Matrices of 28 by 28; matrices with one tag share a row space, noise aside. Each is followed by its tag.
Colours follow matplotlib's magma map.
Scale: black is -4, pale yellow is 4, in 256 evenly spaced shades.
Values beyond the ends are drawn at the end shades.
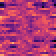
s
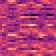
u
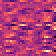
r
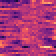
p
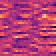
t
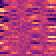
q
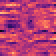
s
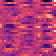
r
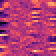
q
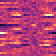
p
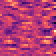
r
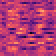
u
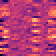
q
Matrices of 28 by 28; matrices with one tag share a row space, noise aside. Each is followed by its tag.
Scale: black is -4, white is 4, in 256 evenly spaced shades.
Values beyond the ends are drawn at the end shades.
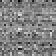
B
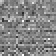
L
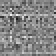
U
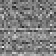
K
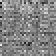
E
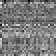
E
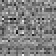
L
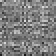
E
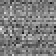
U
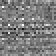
L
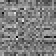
L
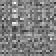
K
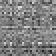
B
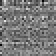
E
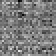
B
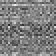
K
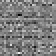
B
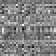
L
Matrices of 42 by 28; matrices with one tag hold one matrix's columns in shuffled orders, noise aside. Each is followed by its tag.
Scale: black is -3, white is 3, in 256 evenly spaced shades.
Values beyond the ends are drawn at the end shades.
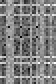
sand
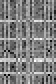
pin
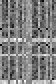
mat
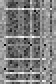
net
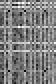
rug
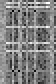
rug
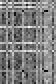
rug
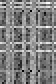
rug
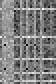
net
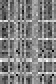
pin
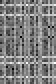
sand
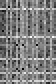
net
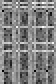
rug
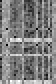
mat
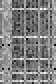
net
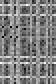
sand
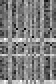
mat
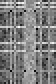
rug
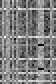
net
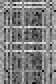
rug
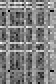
rug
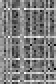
net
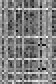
net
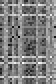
sand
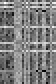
rug
